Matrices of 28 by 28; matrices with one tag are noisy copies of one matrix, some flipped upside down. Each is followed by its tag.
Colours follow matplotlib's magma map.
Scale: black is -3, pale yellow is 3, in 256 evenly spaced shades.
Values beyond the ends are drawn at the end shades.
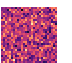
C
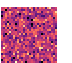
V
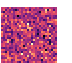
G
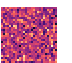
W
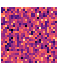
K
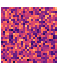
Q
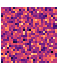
V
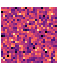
V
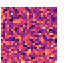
Q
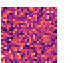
G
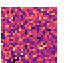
Q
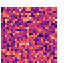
K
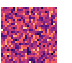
V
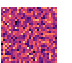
V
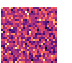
Q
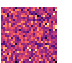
C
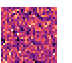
C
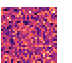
G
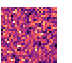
C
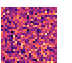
G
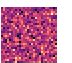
G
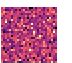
G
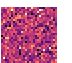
C
